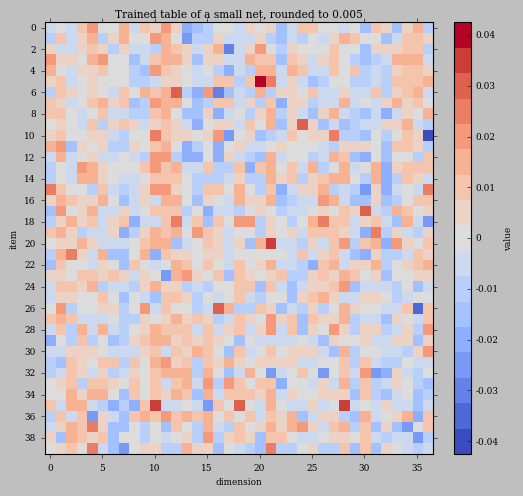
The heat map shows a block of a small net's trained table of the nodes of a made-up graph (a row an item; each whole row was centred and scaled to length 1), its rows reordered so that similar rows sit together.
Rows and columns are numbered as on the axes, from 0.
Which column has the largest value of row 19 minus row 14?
14
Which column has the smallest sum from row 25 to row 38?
35
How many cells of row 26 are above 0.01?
5
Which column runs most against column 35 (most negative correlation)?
17
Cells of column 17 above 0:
11
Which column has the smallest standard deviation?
3
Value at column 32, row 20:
-0.02
